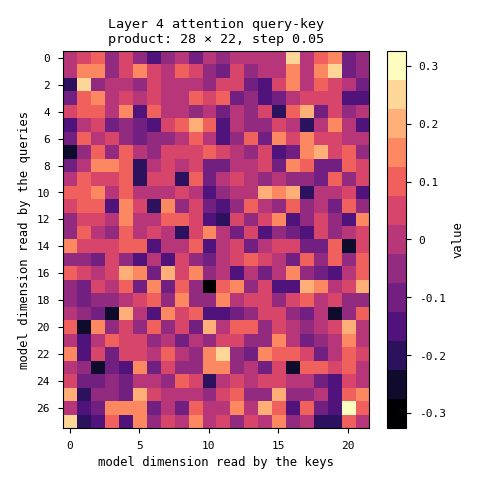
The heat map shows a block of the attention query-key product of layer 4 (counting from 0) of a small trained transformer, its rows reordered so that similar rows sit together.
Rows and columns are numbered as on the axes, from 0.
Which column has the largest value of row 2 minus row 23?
16
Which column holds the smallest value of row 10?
17
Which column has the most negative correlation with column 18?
0
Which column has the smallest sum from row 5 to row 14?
11
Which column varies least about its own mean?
13
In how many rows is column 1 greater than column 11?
15
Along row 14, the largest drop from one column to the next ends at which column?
20
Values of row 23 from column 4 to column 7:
-0.15 0.15 -0.1 0.05
